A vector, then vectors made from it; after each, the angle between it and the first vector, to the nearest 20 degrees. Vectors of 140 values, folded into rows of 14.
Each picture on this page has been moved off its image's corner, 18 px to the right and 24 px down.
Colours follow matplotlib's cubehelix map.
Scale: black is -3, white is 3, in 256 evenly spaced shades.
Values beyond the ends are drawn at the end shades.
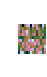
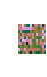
120 degrees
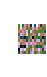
60 degrees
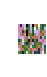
120 degrees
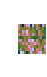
20 degrees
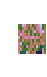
120 degrees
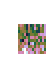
100 degrees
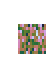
140 degrees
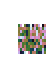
160 degrees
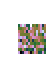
140 degrees
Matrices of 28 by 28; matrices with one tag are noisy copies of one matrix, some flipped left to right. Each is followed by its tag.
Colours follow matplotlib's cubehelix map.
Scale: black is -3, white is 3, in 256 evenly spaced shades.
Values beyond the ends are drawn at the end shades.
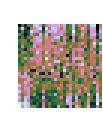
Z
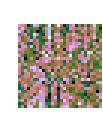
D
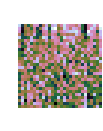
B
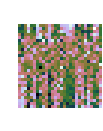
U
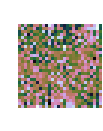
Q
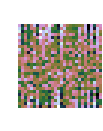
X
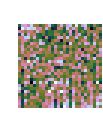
Q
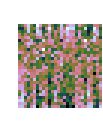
U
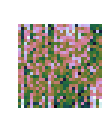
Z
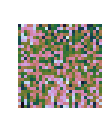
Q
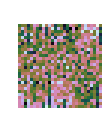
Q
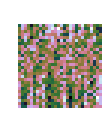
U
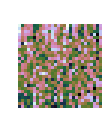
B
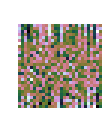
X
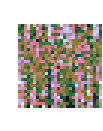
U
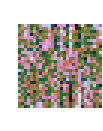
D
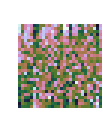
B
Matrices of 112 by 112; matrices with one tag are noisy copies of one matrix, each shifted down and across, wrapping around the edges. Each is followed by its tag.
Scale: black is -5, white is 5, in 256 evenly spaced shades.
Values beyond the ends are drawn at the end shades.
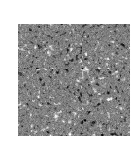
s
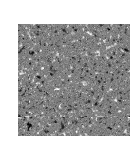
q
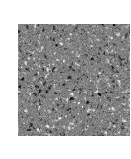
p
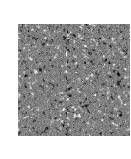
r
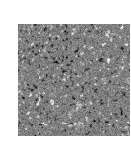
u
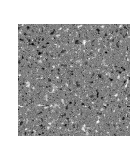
u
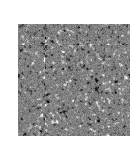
r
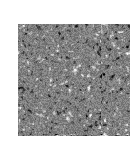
s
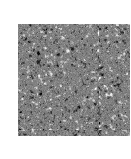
r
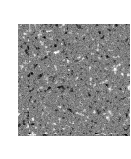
s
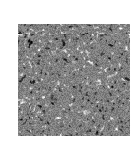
q
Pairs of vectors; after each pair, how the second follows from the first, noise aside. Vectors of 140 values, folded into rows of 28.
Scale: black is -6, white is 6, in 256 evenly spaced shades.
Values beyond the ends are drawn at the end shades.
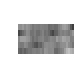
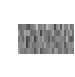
shuffled.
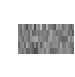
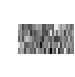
reversed, negated, scaled up.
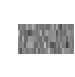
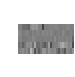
reversed, negated, partly zeroed.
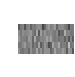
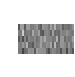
reversed.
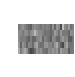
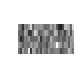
reversed, scaled up.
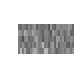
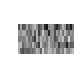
reversed, negated, scaled up.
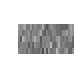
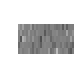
partly zeroed.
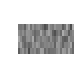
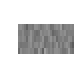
wrapped around, shrunk.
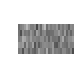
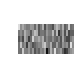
reversed, negated, scaled up.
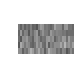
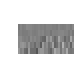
reversed, negated, partly zeroed.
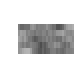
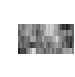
reversed, negated, scaled up.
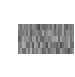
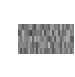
reversed.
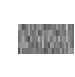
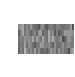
reversed.
